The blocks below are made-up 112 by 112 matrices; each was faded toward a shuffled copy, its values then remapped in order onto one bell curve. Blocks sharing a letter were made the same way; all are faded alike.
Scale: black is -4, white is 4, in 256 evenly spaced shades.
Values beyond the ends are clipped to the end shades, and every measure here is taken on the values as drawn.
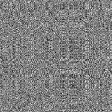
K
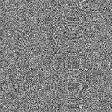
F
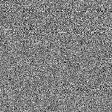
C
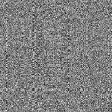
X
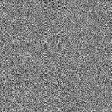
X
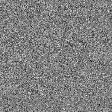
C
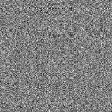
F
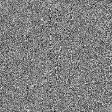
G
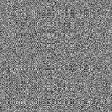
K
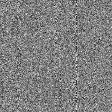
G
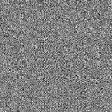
F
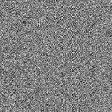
X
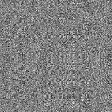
X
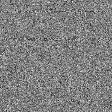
C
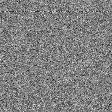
C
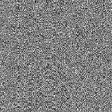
X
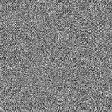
F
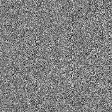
G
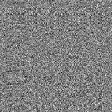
F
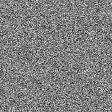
C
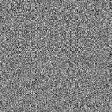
F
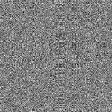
X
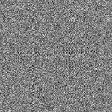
X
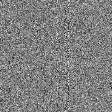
G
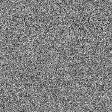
C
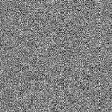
X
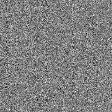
G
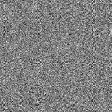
X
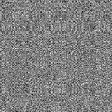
K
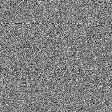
C
